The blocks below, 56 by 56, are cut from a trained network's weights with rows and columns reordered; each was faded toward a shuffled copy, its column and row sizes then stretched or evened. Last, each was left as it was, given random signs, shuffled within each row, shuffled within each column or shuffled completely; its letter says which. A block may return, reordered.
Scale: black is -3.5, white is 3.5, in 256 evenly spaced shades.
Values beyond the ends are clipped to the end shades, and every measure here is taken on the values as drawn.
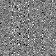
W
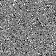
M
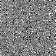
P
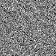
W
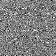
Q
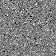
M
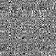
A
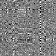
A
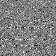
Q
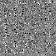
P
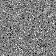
M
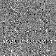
P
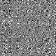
A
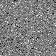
M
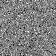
M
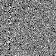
W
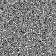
M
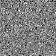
Q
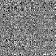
A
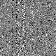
W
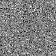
Q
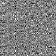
A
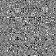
A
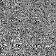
P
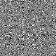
P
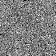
M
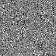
W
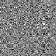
A
